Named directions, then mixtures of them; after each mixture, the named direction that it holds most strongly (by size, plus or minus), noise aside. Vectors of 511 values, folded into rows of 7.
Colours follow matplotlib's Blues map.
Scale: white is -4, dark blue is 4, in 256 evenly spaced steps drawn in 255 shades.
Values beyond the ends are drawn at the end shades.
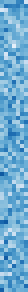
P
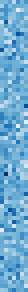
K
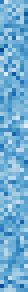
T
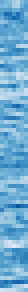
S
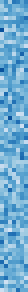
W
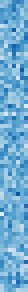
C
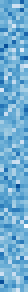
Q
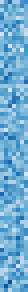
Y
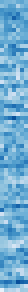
S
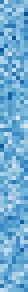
T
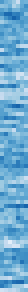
S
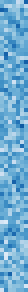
P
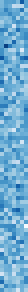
Q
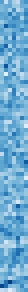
T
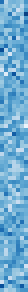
T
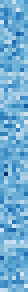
K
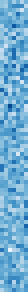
Q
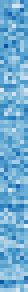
Q
